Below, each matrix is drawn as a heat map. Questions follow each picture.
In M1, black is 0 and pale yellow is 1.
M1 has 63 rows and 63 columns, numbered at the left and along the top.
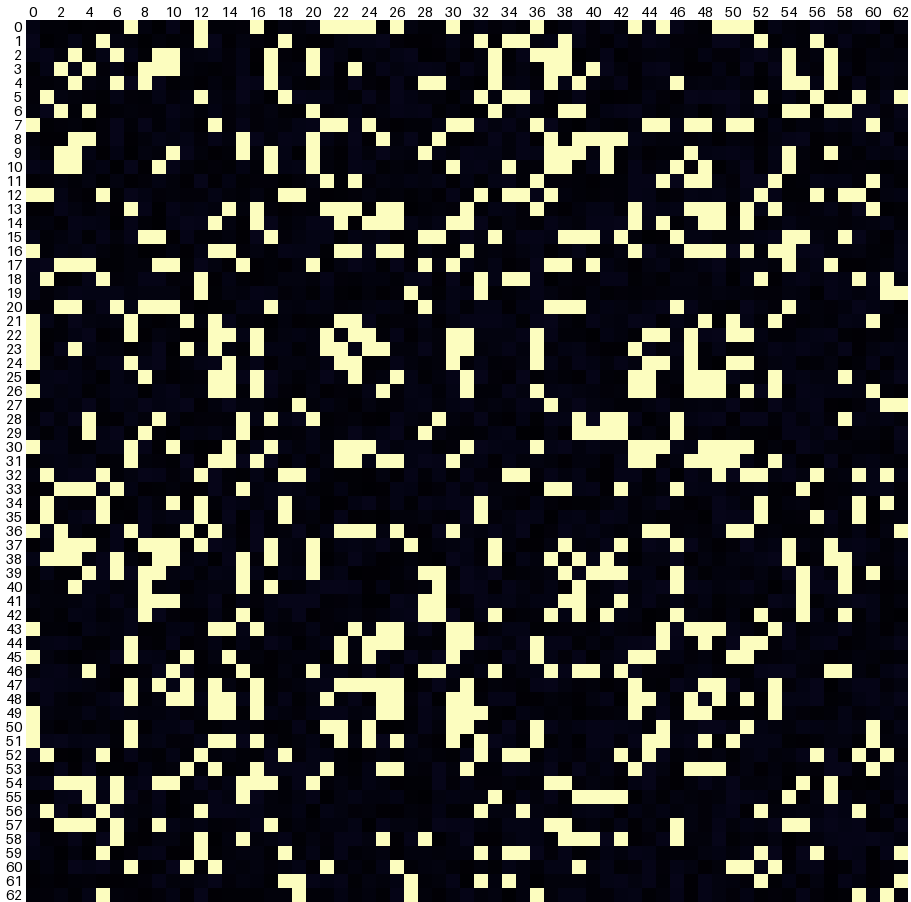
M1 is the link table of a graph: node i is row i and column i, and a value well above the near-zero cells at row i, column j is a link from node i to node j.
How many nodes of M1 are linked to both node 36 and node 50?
7
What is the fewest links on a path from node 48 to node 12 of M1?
3
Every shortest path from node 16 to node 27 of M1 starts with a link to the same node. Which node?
node 54
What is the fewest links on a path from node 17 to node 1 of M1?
2
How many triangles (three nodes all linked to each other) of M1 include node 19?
5
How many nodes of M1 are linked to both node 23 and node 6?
0
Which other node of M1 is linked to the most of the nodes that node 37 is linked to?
node 3
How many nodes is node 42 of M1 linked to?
12
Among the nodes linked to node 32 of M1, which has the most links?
node 51
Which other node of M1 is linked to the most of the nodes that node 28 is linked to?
node 39
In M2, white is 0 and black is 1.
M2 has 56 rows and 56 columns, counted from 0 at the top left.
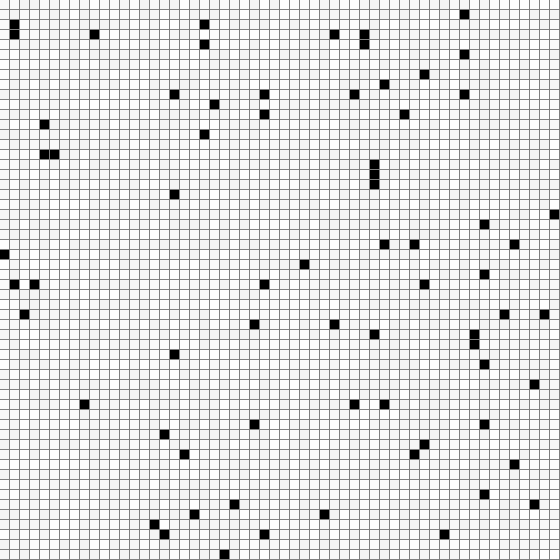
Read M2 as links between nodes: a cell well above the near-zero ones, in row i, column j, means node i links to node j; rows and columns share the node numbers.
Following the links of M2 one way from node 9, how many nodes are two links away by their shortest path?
3
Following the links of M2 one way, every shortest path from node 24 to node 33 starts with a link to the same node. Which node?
node 51
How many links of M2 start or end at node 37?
4
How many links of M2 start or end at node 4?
4
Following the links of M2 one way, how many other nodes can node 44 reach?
4
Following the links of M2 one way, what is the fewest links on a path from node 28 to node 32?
4
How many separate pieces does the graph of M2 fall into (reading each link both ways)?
5
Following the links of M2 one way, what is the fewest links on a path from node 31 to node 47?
7
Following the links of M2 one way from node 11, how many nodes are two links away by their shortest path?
4
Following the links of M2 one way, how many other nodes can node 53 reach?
9
